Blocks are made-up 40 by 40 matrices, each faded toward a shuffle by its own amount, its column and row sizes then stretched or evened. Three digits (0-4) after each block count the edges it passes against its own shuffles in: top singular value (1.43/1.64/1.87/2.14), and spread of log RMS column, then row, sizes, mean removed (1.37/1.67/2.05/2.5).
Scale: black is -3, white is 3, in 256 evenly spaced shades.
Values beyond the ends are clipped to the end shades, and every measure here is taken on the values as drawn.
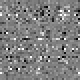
0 2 4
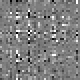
3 4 3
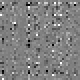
1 4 2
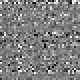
1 1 4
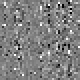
0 3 1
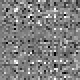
1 4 3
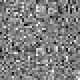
2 0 0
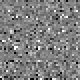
1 1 3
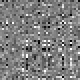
3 4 2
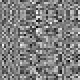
4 4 1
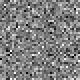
2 0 1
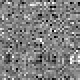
3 1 1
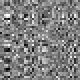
4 3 3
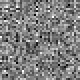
3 2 0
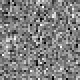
1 2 0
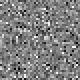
1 2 0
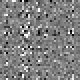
2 4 2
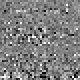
1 1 4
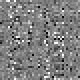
2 4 1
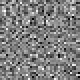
4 0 0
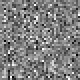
0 3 1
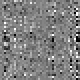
3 4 0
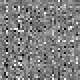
1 4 0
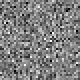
1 1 1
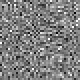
3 0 0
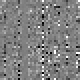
1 4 1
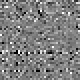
2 1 3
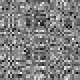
4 2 1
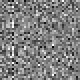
3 3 0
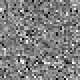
1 1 1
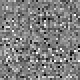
0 1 2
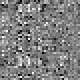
3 3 0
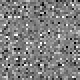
0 2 2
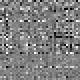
3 3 4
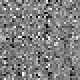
2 3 3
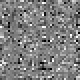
0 3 3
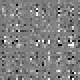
1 4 4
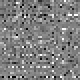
2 1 3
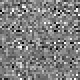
2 1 4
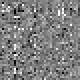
1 3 1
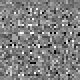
1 1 3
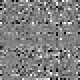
0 3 4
